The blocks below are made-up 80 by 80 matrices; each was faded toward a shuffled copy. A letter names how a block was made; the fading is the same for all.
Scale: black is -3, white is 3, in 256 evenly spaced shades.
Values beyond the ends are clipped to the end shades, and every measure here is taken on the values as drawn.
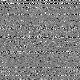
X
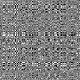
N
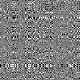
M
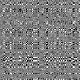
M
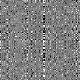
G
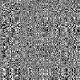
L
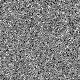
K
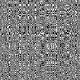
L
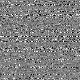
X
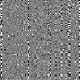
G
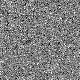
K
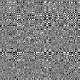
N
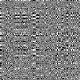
N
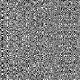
L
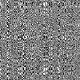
L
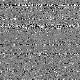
X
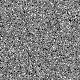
K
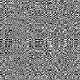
N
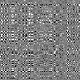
M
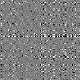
M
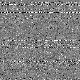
X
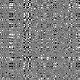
M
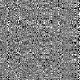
L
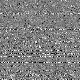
X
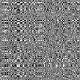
N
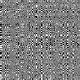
G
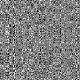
L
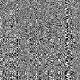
L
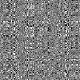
L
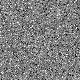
K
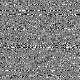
X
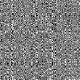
L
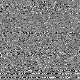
X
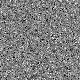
K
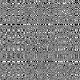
N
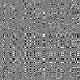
M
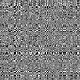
N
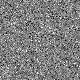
K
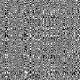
L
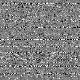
X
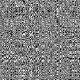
L
